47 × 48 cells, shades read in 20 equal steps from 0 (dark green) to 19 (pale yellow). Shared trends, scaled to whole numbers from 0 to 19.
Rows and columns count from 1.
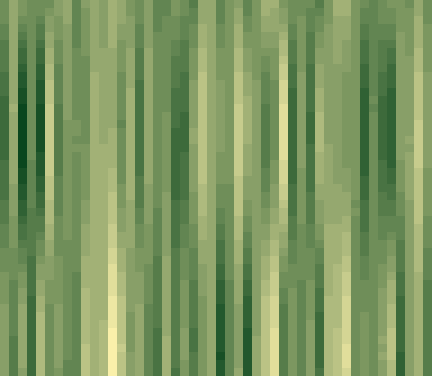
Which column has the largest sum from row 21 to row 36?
13
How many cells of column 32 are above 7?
36
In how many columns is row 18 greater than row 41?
22
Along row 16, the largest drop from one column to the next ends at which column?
33
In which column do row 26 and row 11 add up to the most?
32
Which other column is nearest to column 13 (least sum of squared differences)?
39
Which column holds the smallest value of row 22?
3
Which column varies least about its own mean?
24
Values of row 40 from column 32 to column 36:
6 9 7 9 4
